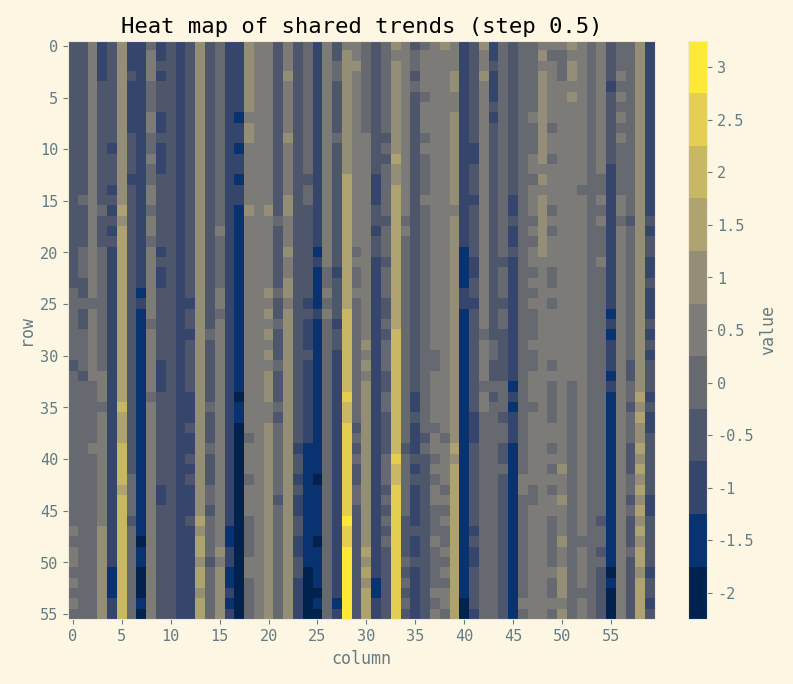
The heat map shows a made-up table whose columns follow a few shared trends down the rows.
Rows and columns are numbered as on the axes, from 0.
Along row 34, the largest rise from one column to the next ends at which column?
28
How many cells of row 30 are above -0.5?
37
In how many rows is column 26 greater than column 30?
9
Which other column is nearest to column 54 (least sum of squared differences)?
34
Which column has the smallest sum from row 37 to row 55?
17
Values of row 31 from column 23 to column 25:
-0.5 -1 -1.5
